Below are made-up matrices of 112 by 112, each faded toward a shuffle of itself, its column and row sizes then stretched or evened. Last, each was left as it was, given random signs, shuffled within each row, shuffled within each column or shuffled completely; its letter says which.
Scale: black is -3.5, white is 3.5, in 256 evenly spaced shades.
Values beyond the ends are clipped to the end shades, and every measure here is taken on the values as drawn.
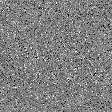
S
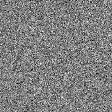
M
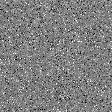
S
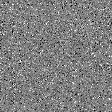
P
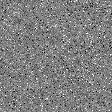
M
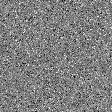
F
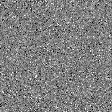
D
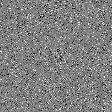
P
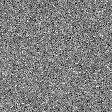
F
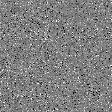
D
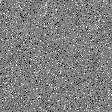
M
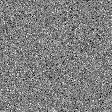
F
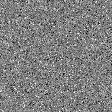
S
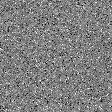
F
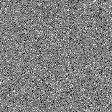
M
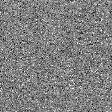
D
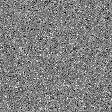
S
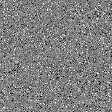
D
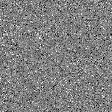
D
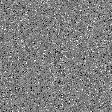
M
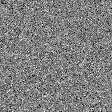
F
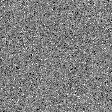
M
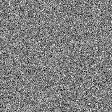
M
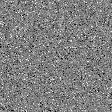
S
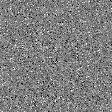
P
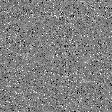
P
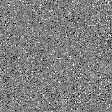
D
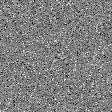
F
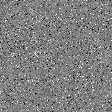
S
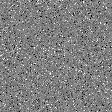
F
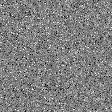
S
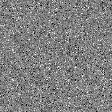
P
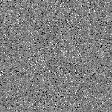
D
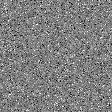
M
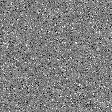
S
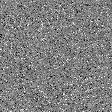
S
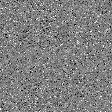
S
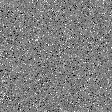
F
